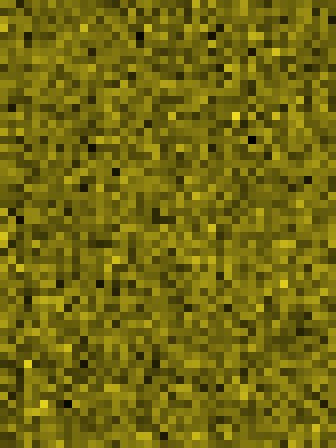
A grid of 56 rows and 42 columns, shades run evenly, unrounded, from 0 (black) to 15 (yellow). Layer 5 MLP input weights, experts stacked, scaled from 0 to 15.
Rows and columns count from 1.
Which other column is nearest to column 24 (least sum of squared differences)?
16
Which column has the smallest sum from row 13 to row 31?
12
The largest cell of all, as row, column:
15, 30
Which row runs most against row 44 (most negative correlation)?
51
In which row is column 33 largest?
39
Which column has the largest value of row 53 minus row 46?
20
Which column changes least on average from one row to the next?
13
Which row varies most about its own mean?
49
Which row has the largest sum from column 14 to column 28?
33
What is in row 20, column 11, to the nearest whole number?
9
